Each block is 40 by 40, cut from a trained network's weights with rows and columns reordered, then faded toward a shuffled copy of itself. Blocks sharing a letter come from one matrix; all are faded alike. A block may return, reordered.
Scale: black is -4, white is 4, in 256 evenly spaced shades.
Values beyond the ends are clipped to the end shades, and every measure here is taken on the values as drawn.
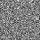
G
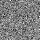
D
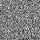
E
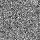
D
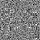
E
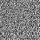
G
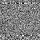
G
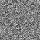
G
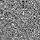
E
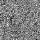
E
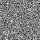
E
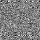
G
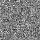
D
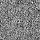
D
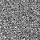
D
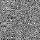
E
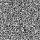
D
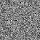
E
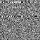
G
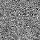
E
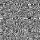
G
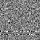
G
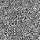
E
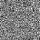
E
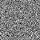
E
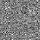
E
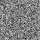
D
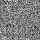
D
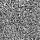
D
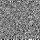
G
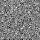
E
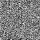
D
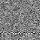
G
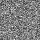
D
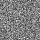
D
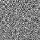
G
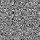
E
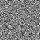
G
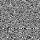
G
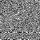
G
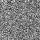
D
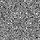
E
